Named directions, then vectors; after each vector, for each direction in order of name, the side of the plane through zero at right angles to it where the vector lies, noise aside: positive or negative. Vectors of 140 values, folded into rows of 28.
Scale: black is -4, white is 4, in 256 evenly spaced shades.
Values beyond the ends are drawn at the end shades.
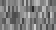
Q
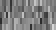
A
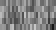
negative, positive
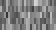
positive, positive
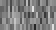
positive, negative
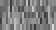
positive, negative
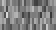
negative, negative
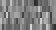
negative, negative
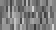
positive, negative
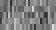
positive, negative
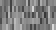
positive, negative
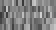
positive, positive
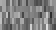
negative, negative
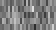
positive, negative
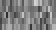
positive, positive
